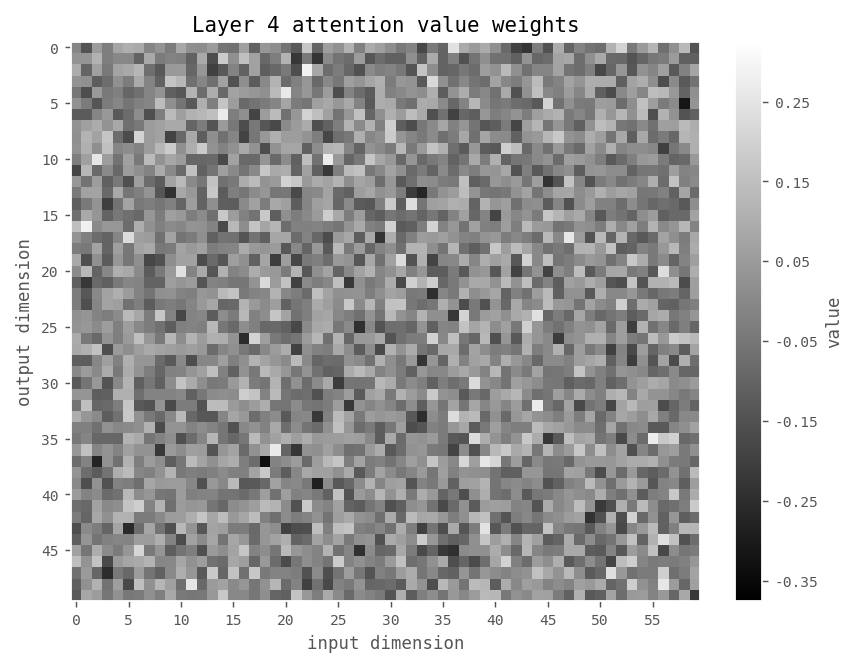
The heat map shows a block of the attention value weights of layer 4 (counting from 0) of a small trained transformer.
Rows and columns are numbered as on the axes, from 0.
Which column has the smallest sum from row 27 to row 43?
3
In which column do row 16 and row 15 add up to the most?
1
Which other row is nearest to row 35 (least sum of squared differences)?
44
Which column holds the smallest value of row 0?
43
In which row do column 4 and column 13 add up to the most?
13
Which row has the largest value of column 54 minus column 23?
39
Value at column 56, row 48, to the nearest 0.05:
0.25
